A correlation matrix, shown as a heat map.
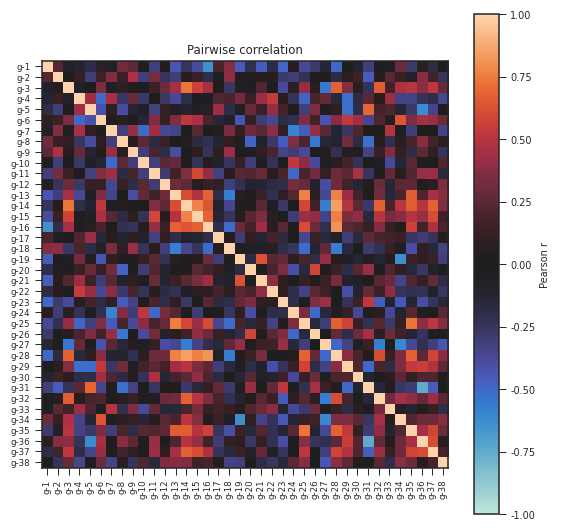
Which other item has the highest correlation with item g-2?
g-9
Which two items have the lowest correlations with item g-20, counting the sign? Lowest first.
g-8, g-24
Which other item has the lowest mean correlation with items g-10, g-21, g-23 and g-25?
g-1
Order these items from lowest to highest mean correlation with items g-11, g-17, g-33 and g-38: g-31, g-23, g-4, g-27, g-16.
g-27, g-23, g-31, g-4, g-16
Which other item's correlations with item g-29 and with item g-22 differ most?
g-4
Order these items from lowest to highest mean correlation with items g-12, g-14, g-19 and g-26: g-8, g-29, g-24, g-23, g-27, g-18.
g-18, g-27, g-8, g-24, g-23, g-29
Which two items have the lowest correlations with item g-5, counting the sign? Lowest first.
g-36, g-29
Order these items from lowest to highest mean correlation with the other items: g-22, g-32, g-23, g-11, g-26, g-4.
g-23, g-4, g-22, g-26, g-11, g-32
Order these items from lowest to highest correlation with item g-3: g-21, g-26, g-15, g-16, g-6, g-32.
g-26, g-21, g-6, g-16, g-15, g-32
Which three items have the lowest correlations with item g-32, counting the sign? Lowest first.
g-27, g-23, g-18
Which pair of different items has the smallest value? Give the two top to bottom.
g-31, g-36
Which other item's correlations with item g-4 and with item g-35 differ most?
g-25
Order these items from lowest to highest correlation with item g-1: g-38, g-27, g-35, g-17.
g-35, g-27, g-38, g-17
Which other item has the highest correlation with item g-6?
g-34
